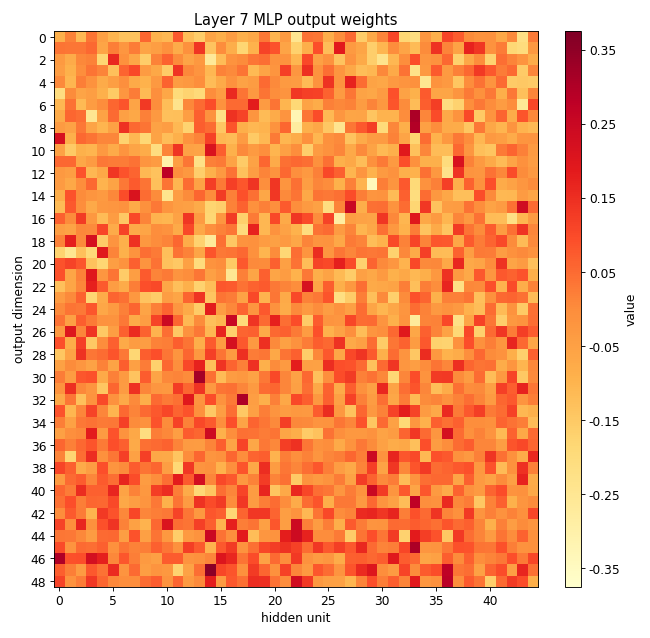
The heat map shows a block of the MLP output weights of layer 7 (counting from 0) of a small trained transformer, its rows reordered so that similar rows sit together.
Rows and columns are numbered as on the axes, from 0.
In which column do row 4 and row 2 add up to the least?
14
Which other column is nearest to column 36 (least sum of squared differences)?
3
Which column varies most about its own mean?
33
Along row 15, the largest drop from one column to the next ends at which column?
28
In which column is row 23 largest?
13
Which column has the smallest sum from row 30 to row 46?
8
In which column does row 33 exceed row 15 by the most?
25
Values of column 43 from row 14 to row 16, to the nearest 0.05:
-0.05 0.25 -0.1
